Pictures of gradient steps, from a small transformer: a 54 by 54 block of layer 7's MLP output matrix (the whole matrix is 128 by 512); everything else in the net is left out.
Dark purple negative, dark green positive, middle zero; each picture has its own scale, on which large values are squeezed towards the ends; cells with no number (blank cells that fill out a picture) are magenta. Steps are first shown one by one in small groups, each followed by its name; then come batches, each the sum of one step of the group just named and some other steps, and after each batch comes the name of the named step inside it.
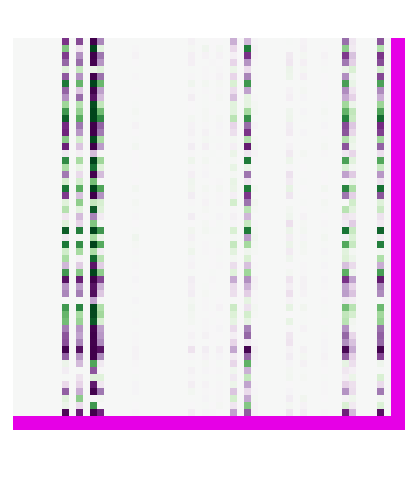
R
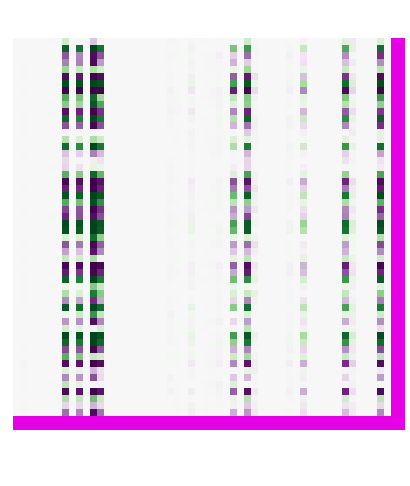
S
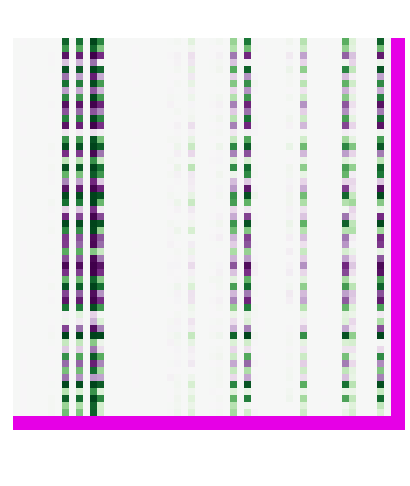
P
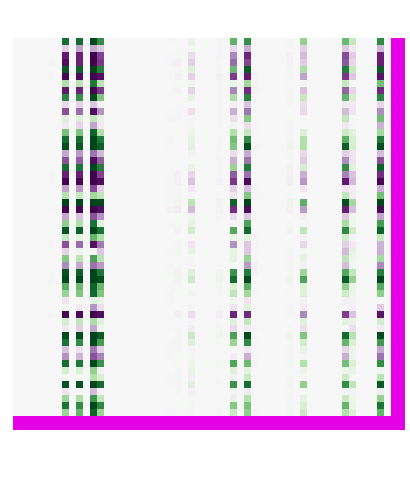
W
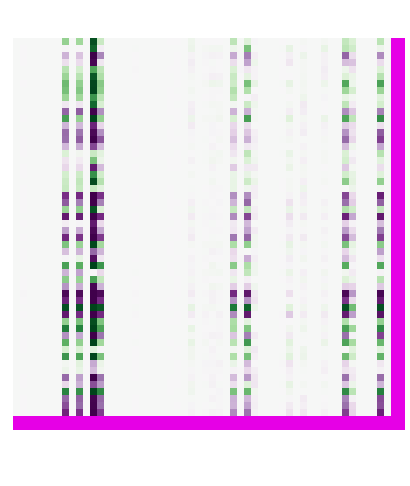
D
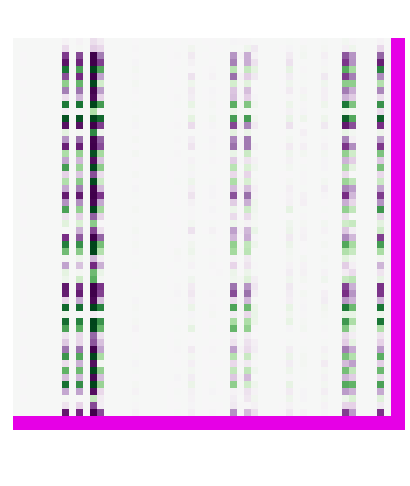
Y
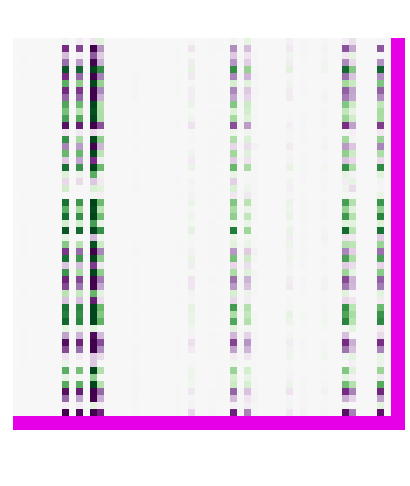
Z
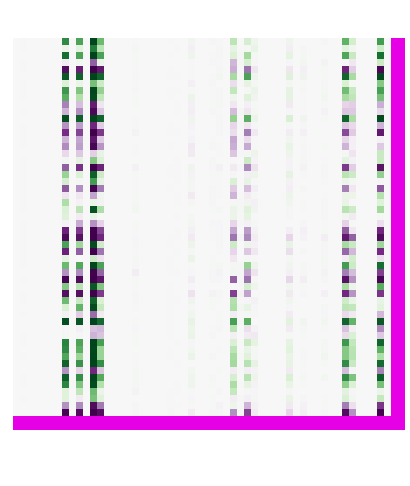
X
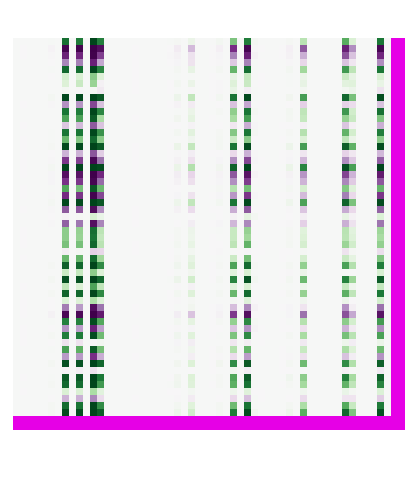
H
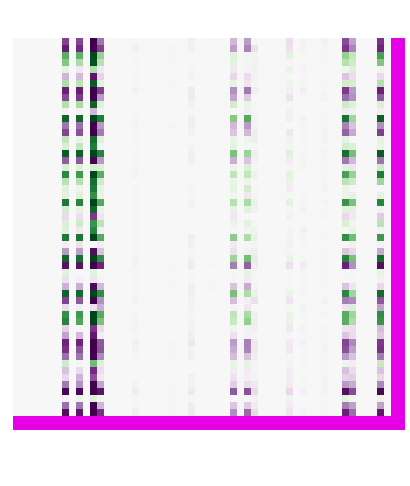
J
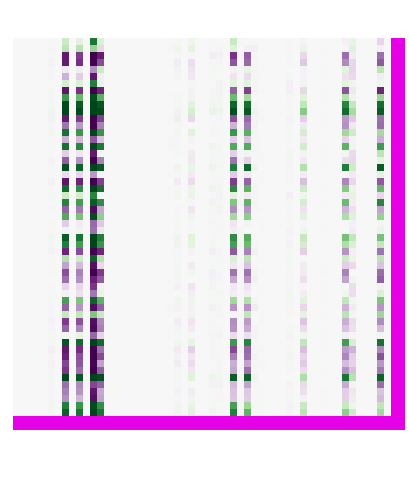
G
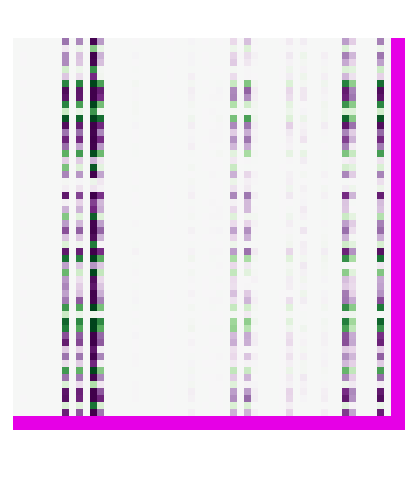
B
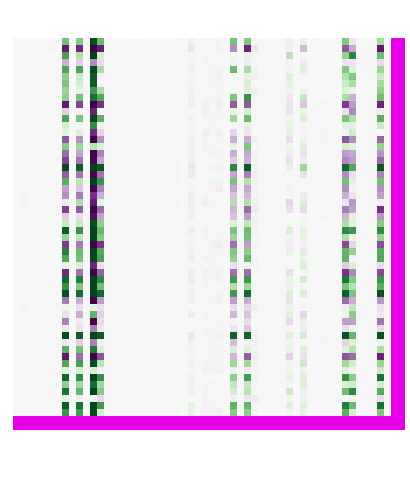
H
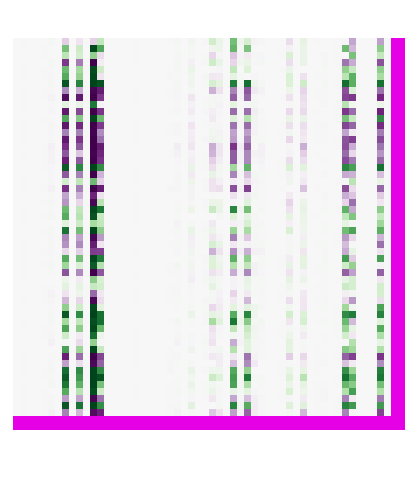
B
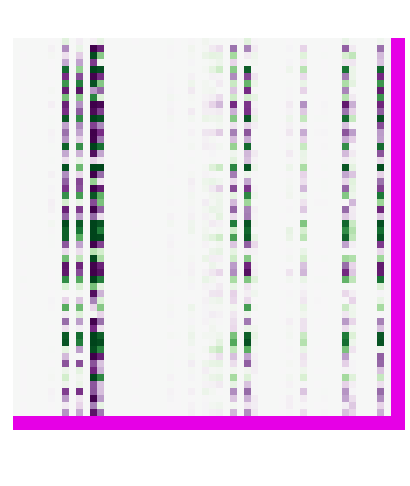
S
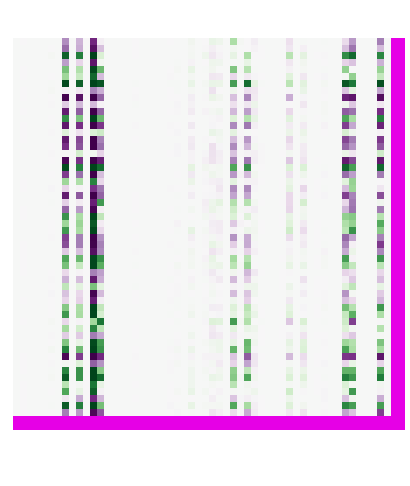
B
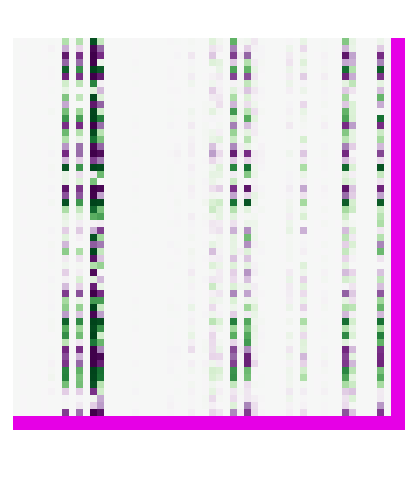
Y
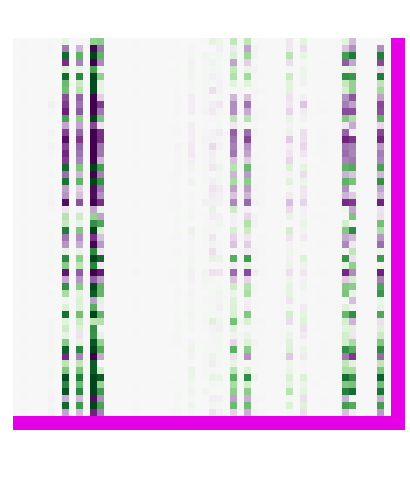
X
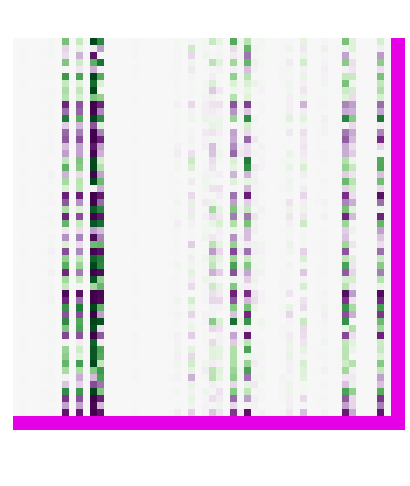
D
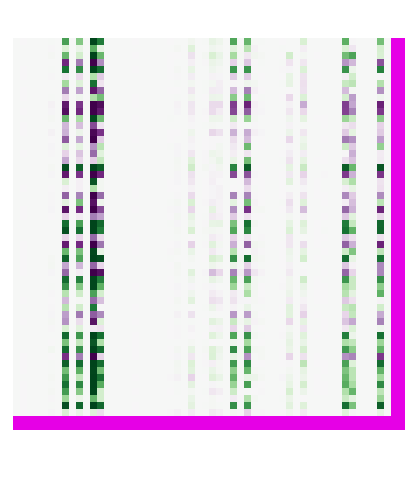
W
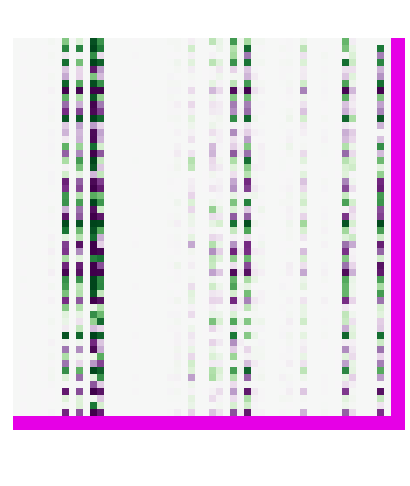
S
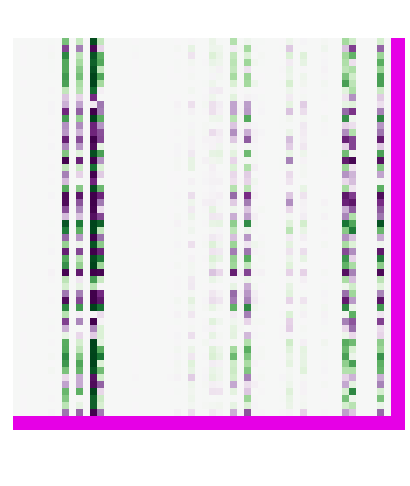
D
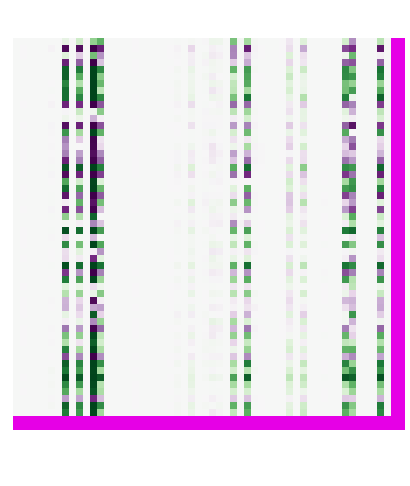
H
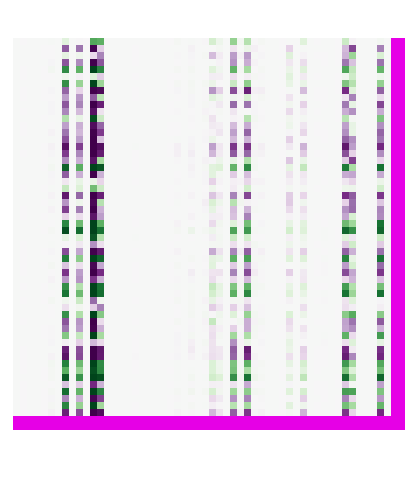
R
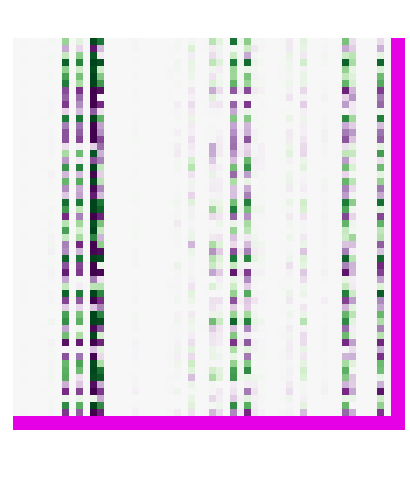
J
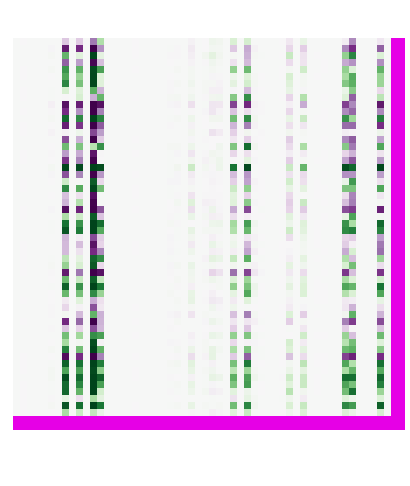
H
